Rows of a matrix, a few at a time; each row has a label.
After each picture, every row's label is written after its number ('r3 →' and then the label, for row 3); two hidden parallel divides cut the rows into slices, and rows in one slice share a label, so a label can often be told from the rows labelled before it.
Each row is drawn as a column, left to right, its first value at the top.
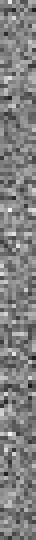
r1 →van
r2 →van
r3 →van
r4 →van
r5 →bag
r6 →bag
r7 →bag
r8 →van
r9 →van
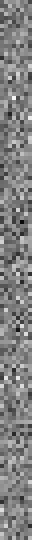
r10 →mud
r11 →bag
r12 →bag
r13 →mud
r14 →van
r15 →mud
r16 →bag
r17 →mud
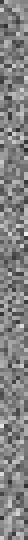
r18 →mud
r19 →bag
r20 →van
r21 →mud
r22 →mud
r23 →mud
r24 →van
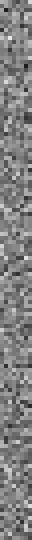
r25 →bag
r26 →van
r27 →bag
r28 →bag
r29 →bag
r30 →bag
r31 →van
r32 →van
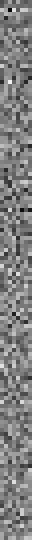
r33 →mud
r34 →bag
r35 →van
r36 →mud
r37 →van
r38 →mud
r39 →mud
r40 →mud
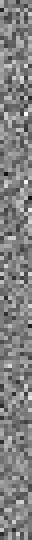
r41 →van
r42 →mud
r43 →mud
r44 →bag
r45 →bag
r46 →van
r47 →mud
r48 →van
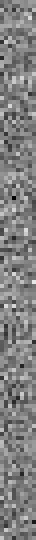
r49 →mud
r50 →van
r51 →bag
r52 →van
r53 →bag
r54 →van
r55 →bag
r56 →bag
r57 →bag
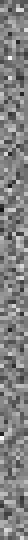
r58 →mud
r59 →bag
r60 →van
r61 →van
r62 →mud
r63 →mud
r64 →bag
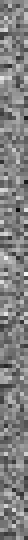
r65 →van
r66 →van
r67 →van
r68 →bag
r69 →mud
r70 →bag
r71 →van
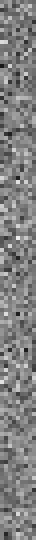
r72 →van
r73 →van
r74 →bag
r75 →bag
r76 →mud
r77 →bag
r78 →mud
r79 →bag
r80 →bag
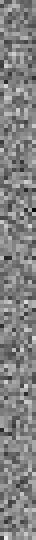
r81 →bag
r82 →mud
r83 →mud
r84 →bag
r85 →bag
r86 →bag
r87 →mud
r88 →bag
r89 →mud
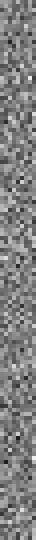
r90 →van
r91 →van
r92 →mud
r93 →bag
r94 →van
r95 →mud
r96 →bag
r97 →van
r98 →mud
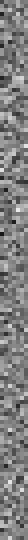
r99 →mud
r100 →mud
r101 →mud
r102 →bag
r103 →van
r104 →van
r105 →bag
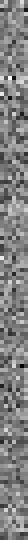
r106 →van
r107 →bag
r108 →van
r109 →mud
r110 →van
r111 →van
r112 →van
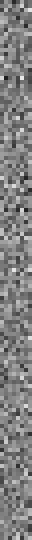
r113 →van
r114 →mud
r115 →bag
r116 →bag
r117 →mud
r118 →van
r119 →mud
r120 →mud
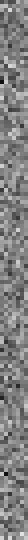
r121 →mud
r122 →van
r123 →mud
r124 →bag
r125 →bag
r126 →bag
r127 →bag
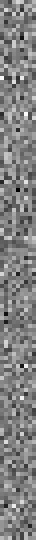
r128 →van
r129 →mud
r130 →mud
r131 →van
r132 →mud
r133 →van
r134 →mud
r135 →bag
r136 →mud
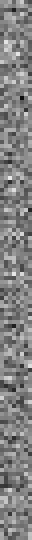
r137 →bag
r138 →van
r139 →van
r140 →van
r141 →bag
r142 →van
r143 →bag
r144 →mud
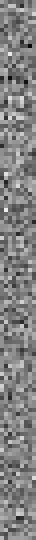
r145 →mud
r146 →van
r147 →mud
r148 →bag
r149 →mud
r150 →mud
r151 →bag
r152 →bag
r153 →bag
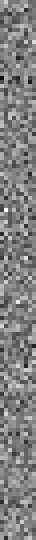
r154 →mud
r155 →van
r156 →mud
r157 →bag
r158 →mud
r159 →bag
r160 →van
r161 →mud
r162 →bag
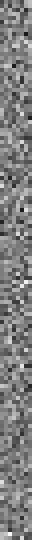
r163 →mud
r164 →bag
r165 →mud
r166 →van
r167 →van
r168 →mud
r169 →van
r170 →van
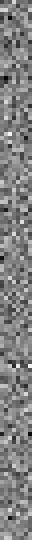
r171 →mud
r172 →mud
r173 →mud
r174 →van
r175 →mud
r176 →van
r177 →van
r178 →mud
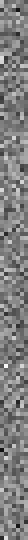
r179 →van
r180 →mud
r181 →bag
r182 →bag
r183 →van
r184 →mud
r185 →bag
